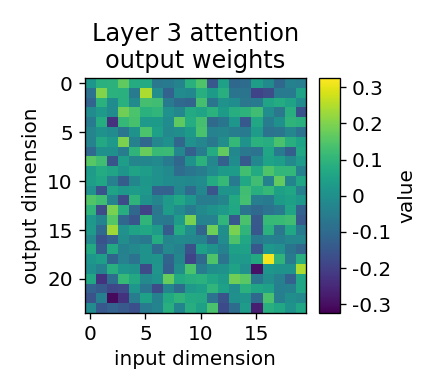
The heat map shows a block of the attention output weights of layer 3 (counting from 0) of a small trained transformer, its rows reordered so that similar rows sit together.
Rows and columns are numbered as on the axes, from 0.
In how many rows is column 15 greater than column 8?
11
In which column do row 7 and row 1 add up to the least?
15
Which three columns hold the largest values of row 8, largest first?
0, 1, 10
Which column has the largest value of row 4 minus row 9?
8
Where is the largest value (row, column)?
18, 16
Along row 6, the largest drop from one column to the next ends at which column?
4
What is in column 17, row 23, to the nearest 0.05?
0.05
